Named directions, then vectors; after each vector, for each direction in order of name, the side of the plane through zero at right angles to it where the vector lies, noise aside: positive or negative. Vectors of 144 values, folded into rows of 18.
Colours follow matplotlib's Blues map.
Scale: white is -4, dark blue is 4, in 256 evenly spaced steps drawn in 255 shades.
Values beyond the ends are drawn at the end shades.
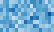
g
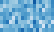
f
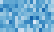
negative, positive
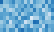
positive, negative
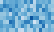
negative, positive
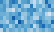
negative, negative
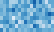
positive, positive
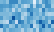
negative, negative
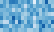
negative, negative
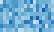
negative, positive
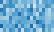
negative, negative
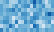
positive, positive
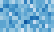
negative, positive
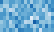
positive, negative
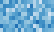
negative, negative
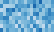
positive, positive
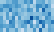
negative, positive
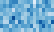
negative, negative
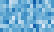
positive, positive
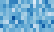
negative, negative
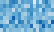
negative, negative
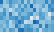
positive, negative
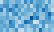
negative, positive
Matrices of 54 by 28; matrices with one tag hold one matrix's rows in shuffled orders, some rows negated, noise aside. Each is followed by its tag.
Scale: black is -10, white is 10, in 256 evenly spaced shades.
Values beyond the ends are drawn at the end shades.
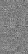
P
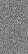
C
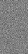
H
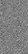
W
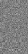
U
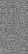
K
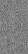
H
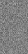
C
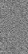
K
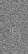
U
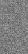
P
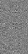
U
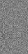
C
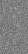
C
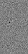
H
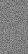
H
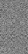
K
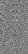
U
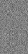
H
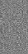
W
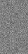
H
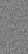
H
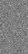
W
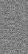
P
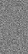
W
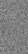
K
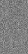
C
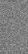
K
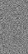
W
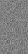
H
